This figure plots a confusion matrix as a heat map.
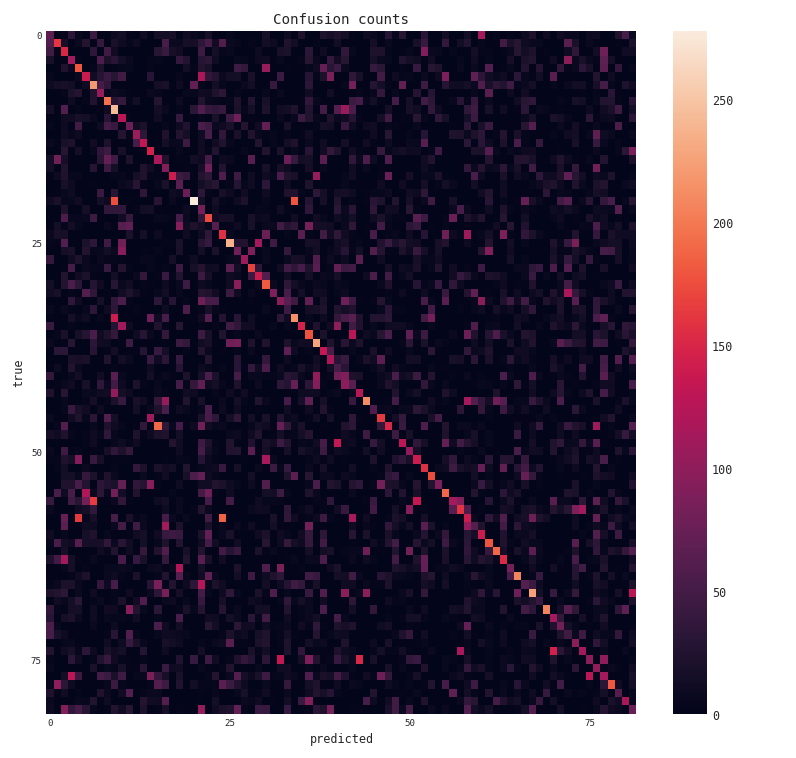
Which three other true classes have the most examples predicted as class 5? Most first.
55, 56, 31
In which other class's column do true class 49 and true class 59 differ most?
40
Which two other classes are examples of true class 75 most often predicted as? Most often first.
43, 32
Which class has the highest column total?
21
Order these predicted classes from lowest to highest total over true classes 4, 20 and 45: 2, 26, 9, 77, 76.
76, 2, 26, 77, 9
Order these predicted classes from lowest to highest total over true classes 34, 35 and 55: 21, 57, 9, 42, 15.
57, 15, 21, 42, 9
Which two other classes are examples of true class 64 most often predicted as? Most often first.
18, 32
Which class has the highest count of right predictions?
20
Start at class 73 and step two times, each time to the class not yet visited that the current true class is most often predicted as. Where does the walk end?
29
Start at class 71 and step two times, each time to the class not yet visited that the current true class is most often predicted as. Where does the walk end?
24
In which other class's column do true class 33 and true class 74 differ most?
70
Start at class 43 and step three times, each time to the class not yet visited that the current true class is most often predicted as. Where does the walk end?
37
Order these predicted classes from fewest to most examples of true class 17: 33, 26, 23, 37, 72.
23, 33, 26, 72, 37
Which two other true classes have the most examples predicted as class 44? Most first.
67, 62
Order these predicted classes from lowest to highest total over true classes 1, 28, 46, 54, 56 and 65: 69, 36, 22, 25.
69, 36, 25, 22
